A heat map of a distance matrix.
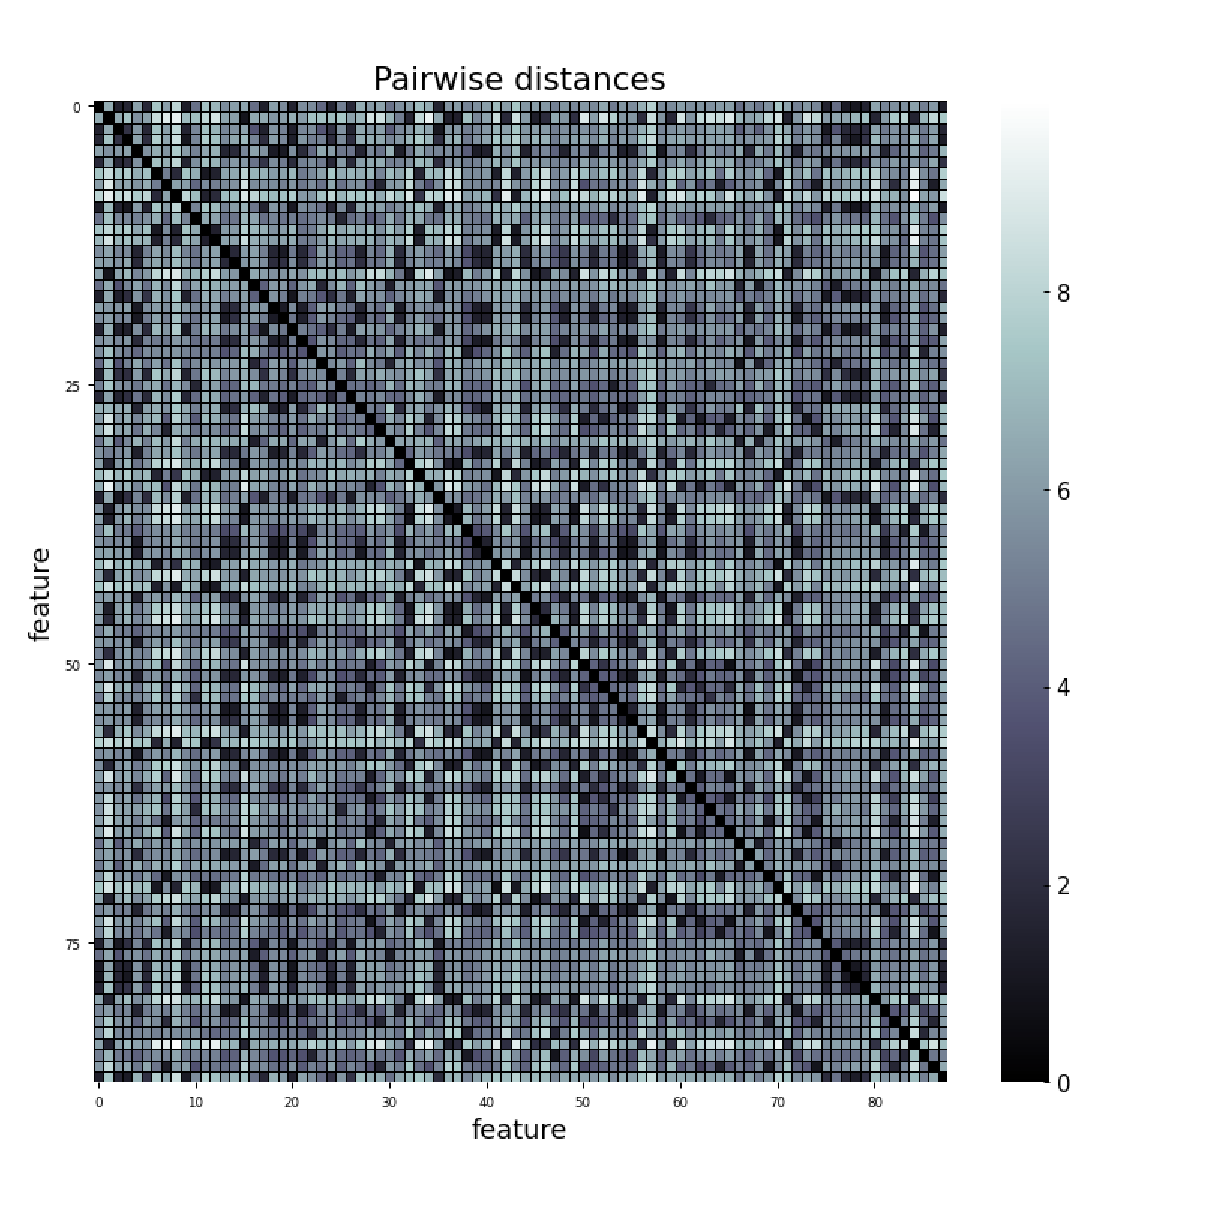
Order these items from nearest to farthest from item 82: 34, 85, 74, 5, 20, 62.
74, 62, 34, 85, 20, 5
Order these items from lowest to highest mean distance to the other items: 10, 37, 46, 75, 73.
75, 10, 73, 37, 46
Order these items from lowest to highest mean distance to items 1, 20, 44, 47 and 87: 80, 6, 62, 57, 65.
80, 62, 65, 6, 57
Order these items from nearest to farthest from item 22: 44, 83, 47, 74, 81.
47, 83, 81, 44, 74
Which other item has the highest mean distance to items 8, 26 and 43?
84
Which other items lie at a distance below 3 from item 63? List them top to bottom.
10, 25, 53
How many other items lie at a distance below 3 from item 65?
7
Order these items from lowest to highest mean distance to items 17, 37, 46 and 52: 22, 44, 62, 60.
44, 62, 60, 22
